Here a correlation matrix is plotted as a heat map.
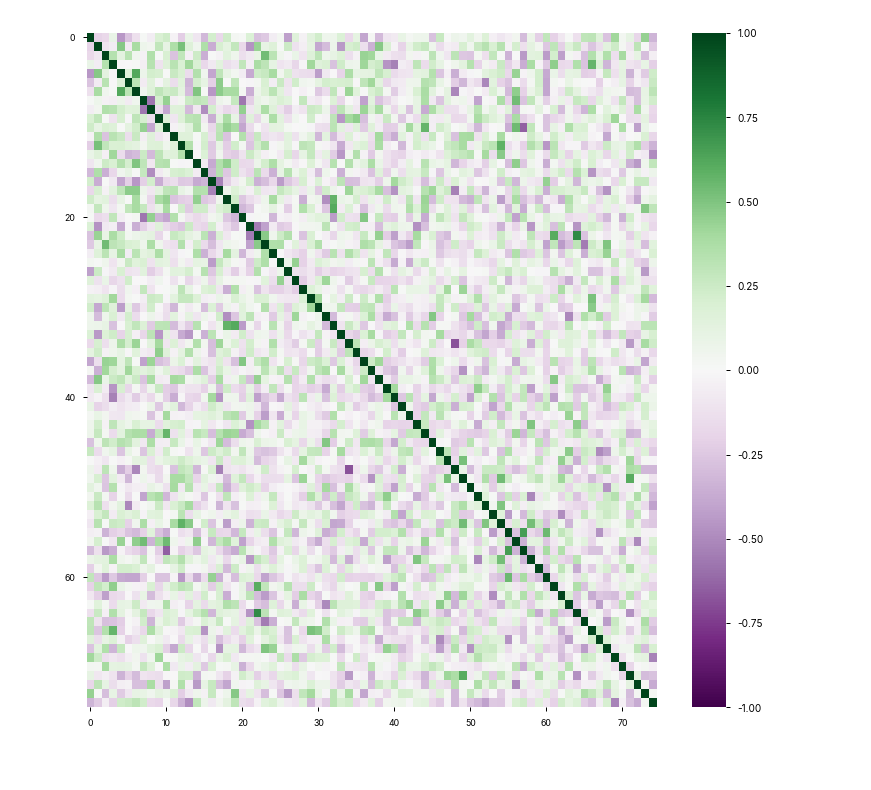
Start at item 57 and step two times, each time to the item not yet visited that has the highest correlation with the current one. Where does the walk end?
60
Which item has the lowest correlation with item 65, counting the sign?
23
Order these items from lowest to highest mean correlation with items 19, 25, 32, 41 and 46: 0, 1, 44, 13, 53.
13, 53, 1, 0, 44
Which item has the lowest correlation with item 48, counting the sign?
34
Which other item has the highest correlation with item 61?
22
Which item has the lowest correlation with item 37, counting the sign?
49
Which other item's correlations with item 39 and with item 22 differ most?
64
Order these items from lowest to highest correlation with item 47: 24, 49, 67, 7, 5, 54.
67, 24, 5, 7, 54, 49
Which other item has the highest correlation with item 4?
6
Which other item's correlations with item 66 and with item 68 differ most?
3
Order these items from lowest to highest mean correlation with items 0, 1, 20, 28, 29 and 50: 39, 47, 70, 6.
39, 70, 6, 47
